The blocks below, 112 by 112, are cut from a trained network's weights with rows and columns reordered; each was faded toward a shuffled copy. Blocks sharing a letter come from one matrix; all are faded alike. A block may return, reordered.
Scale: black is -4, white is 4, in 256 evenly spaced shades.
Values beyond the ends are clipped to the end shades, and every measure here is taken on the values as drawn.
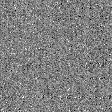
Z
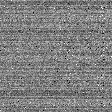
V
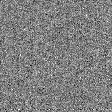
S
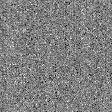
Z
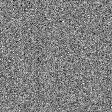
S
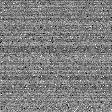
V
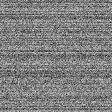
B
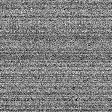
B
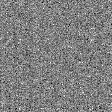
Z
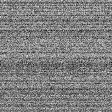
B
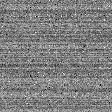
V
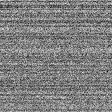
B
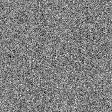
S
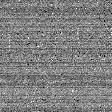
V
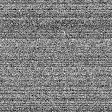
B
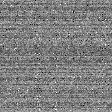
V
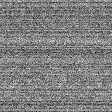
B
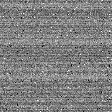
V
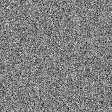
S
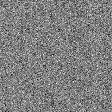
S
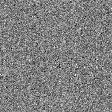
S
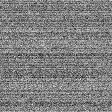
B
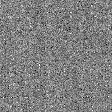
Z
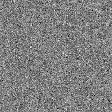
S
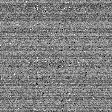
V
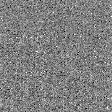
Z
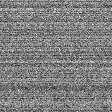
B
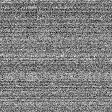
B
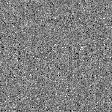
Z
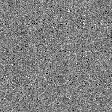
Z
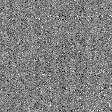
Z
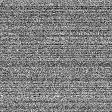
B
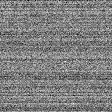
B
